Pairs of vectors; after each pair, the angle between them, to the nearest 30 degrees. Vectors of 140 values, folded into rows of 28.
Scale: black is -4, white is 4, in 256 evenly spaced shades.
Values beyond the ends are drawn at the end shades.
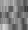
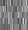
120 degrees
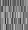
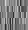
90 degrees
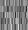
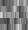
60 degrees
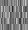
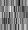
90 degrees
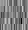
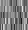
30 degrees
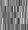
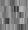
60 degrees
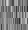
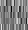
120 degrees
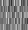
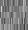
90 degrees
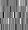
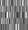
90 degrees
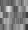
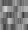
60 degrees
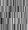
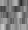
90 degrees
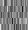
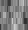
120 degrees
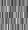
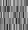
150 degrees
